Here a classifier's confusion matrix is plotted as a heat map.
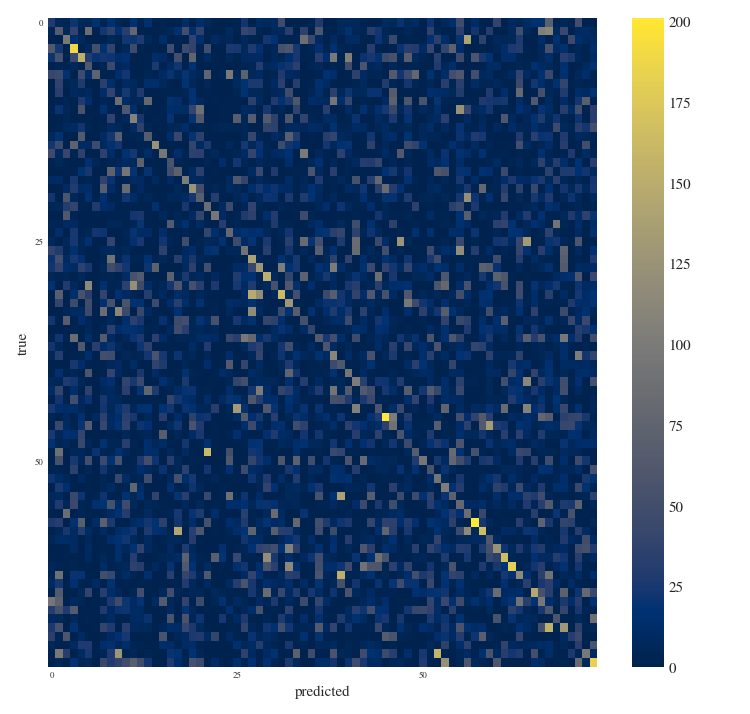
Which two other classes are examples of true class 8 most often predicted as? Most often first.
63, 46
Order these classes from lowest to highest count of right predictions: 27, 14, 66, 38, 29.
66, 38, 14, 27, 29
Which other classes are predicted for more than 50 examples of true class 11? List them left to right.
20, 25, 27, 29, 32, 61
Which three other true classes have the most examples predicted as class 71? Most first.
38, 73, 55
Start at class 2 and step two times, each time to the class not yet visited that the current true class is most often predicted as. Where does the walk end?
30
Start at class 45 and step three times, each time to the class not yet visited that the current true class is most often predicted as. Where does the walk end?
72
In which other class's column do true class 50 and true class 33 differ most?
27
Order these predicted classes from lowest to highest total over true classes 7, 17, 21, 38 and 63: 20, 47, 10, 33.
47, 20, 33, 10
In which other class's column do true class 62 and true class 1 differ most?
67
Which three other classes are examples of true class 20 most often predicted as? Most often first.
56, 2, 61
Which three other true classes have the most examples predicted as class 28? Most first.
31, 42, 67
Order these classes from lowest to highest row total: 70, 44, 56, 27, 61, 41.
56, 70, 27, 41, 61, 44
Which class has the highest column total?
55
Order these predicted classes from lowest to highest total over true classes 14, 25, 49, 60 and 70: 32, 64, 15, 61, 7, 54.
7, 61, 15, 54, 32, 64
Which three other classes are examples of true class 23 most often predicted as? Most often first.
68, 16, 41
